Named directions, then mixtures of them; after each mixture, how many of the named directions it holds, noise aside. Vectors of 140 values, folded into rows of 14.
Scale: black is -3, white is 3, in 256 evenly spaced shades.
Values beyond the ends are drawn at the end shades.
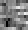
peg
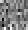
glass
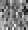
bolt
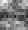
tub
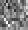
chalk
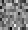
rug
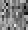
four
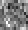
four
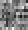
three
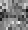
two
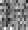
four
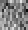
one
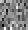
one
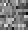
two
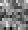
four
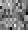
four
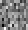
two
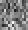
three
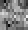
two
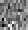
two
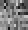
four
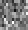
two
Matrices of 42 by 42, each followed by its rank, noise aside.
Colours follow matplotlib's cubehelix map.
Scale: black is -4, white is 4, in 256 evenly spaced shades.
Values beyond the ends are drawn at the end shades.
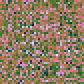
eight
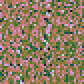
six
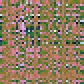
four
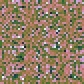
eight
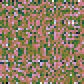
six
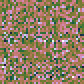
eight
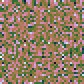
six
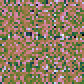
six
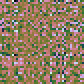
four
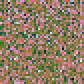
twelve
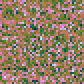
twelve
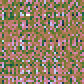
six
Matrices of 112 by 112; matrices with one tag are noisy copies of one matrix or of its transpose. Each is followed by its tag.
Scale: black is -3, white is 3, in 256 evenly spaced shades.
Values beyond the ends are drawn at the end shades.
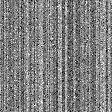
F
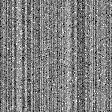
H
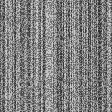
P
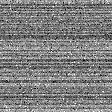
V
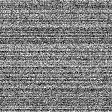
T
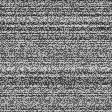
H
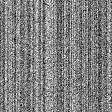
P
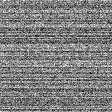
T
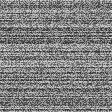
T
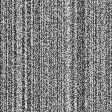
H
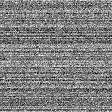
T
